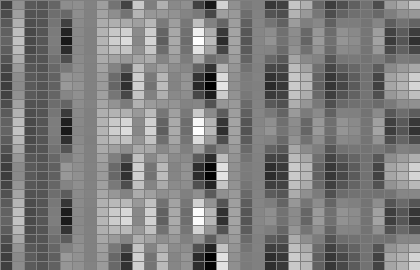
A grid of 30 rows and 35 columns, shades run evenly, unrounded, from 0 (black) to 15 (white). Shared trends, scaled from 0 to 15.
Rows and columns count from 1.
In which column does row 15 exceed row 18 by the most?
17
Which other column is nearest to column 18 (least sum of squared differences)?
23
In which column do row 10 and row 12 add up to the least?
18
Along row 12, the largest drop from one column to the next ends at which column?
3
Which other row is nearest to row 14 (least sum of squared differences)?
24
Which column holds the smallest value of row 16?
6
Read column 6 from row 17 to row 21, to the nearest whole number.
5 7 9 9 8
